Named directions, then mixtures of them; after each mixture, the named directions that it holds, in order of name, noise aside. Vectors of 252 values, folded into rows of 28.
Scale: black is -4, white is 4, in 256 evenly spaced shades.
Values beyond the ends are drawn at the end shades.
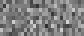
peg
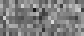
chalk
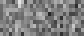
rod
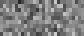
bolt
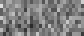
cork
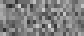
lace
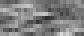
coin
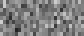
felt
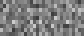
peg.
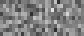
bolt.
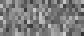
chalk, cork.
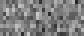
bolt, chalk, rod.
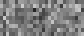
chalk.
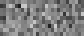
cork, felt, lace.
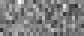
bolt, peg, rod.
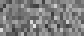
peg.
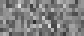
lace, rod.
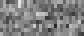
coin, felt, rod.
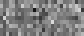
chalk.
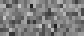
chalk, lace, rod.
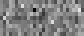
chalk.
